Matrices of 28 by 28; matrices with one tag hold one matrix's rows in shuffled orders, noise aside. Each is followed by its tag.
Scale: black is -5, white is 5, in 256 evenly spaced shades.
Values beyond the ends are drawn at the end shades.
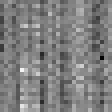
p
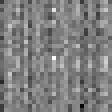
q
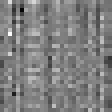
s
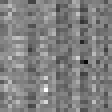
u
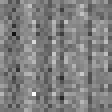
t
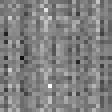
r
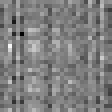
s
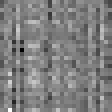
s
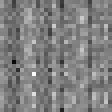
t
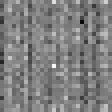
q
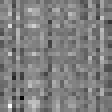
s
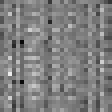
s
